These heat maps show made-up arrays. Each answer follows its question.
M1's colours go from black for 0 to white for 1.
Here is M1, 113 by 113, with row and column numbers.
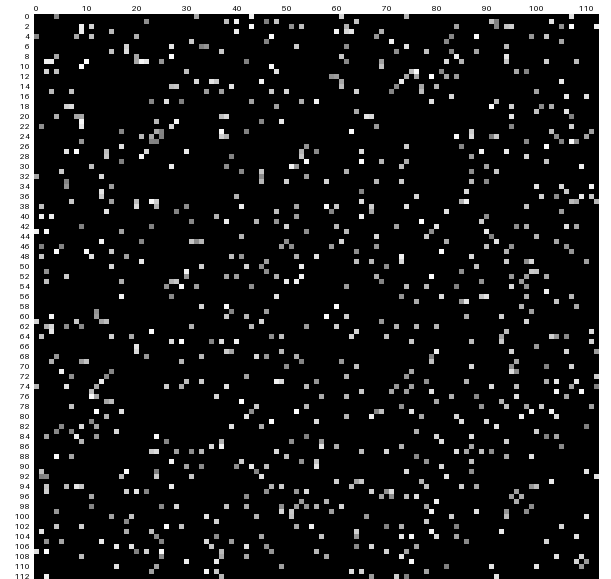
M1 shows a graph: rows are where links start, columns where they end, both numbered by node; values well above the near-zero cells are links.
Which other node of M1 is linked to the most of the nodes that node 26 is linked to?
node 29
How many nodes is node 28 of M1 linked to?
6
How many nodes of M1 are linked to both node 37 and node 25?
4
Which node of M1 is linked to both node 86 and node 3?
node 60
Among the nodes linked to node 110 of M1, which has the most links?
node 24
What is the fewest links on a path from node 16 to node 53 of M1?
4
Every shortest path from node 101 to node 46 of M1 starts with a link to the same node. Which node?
node 18
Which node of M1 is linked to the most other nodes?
node 9
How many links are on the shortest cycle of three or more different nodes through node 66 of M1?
5
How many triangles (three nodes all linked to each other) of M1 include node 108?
3
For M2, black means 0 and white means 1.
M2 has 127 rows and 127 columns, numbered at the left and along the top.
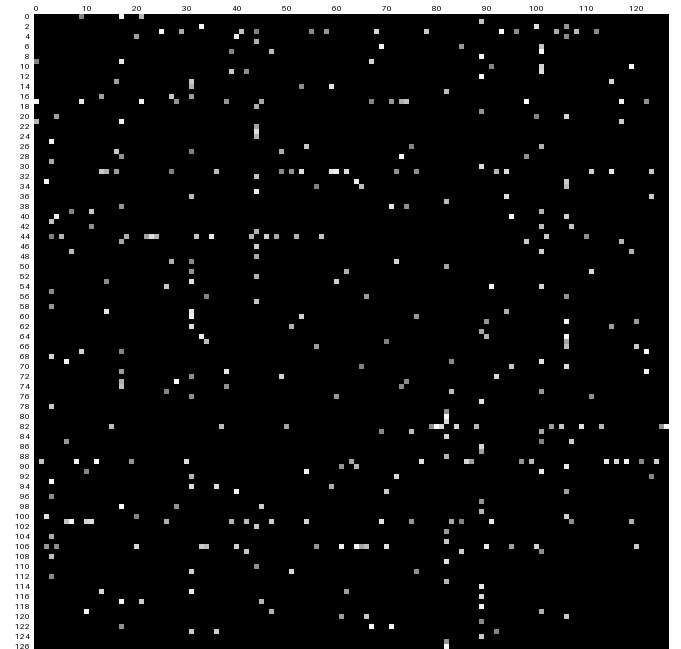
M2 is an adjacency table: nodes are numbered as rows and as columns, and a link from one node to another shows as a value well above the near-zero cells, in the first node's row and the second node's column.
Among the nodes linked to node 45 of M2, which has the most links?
node 17
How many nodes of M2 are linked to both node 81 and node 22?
0
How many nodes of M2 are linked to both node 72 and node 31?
2
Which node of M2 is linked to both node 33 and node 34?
node 106
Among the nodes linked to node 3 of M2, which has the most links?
node 44
